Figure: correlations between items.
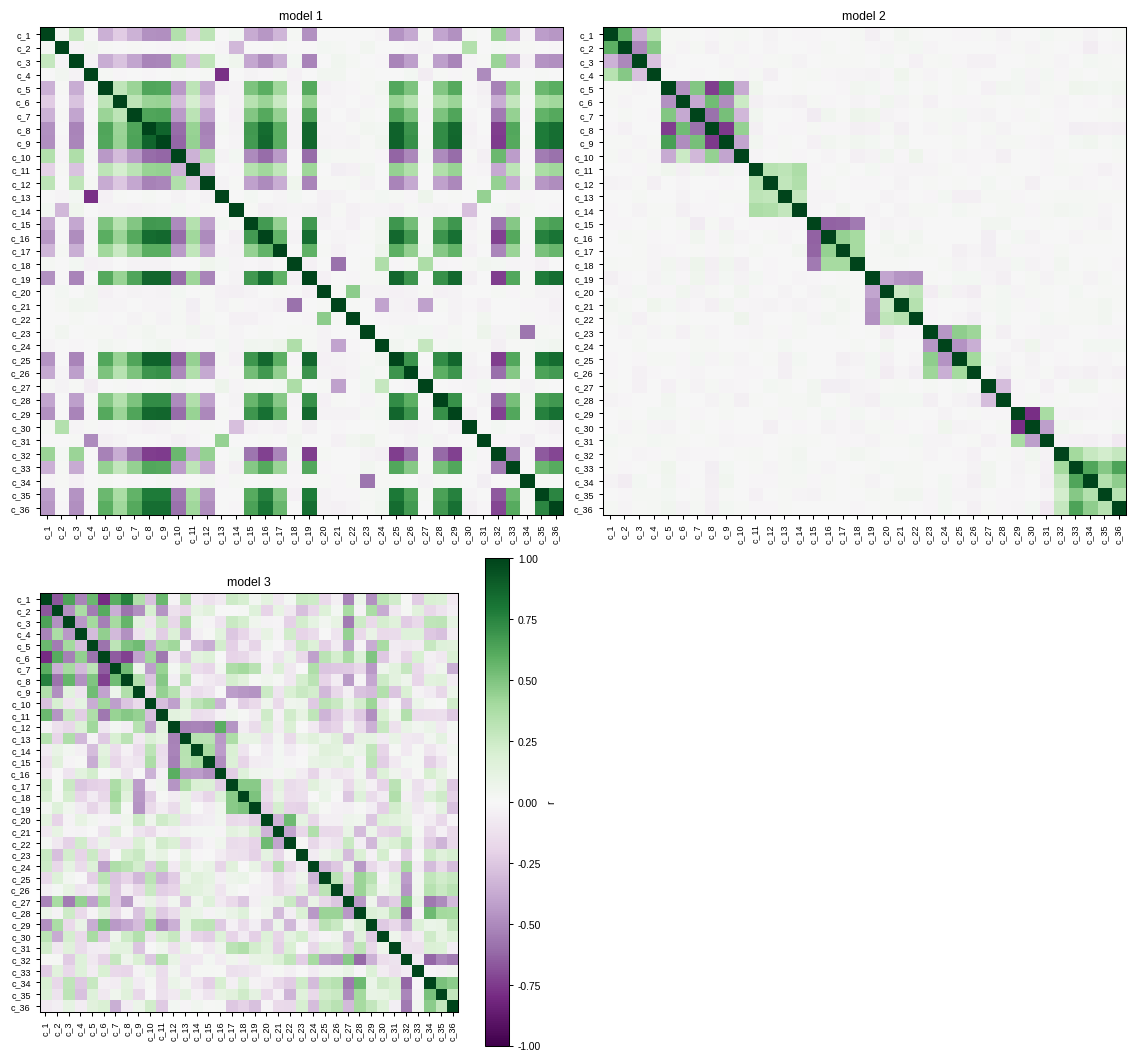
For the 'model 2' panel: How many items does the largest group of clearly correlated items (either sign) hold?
6
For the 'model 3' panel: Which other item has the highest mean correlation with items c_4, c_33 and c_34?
c_6
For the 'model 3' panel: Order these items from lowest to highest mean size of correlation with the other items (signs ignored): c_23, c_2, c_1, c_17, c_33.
c_33, c_23, c_17, c_2, c_1
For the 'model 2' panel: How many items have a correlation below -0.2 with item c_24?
3
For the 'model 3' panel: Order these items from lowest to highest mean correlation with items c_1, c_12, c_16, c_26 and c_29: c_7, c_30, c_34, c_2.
c_2, c_7, c_30, c_34
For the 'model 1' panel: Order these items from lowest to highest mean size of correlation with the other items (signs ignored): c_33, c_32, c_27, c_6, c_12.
c_27, c_6, c_12, c_33, c_32
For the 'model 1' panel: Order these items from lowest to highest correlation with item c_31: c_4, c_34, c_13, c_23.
c_4, c_34, c_23, c_13
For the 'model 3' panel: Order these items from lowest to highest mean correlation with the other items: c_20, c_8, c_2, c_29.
c_2, c_29, c_20, c_8
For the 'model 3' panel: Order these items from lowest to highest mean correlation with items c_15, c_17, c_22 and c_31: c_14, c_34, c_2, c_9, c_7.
c_9, c_34, c_2, c_7, c_14
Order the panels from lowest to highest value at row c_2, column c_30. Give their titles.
model 3, model 2, model 1
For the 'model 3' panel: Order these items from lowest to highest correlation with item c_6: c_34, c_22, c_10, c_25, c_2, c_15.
c_34, c_22, c_15, c_25, c_10, c_2
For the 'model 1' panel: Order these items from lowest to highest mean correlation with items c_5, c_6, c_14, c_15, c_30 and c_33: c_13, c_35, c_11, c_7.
c_13, c_11, c_7, c_35
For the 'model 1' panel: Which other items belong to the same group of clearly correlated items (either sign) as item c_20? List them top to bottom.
c_22
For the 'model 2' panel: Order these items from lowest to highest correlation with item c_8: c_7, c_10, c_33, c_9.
c_9, c_7, c_33, c_10
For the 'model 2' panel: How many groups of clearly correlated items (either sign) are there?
9
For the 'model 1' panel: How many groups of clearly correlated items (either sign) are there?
6
